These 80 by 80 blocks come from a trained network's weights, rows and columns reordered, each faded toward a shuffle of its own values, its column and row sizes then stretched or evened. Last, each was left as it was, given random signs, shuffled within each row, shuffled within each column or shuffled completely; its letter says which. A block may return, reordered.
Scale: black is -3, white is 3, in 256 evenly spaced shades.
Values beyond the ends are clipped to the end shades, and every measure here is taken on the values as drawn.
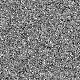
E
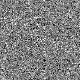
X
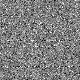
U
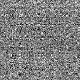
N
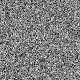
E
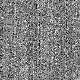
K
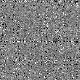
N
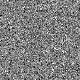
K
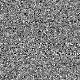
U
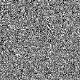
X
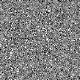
X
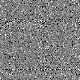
N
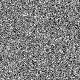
E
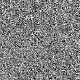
X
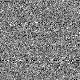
U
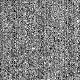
K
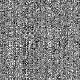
N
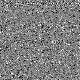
U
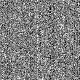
K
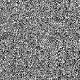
N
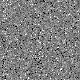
K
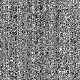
N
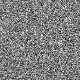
K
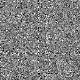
X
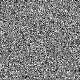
U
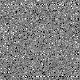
N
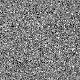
U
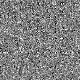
X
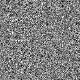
K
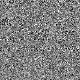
X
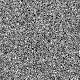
E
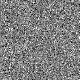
K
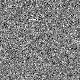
U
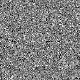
X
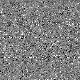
U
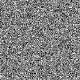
X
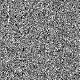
K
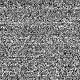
U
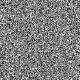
X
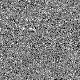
U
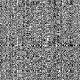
N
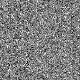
K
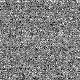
U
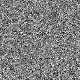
U
